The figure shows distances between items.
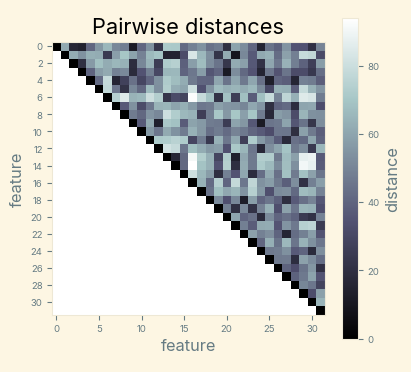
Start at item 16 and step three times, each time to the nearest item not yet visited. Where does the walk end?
3
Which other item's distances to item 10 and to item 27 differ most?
11
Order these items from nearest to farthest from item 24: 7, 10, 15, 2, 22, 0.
0, 2, 10, 15, 22, 7
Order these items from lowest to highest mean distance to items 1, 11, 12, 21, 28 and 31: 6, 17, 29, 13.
13, 6, 17, 29
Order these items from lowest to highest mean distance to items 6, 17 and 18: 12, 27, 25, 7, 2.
27, 25, 7, 2, 12
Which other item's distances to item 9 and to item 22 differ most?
12
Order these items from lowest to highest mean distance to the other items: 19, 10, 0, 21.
0, 10, 19, 21
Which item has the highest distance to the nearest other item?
17
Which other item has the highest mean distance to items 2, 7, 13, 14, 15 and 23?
16
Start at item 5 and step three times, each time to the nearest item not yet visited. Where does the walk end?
4
